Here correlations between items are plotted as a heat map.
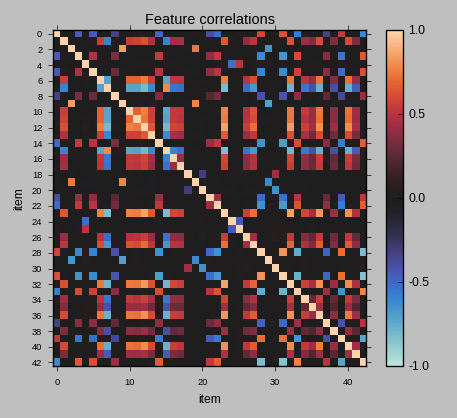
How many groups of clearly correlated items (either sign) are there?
5
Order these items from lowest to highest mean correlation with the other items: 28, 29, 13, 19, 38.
28, 29, 19, 38, 13
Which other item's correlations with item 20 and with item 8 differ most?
30
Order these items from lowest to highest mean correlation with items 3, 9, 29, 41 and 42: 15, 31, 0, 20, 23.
31, 0, 15, 20, 23
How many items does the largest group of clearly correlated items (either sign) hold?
20
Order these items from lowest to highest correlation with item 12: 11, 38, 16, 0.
0, 38, 16, 11
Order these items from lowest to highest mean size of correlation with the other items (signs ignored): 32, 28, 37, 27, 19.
19, 37, 28, 27, 32
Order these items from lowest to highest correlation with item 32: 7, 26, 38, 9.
7, 9, 38, 26
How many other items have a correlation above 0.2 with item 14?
8
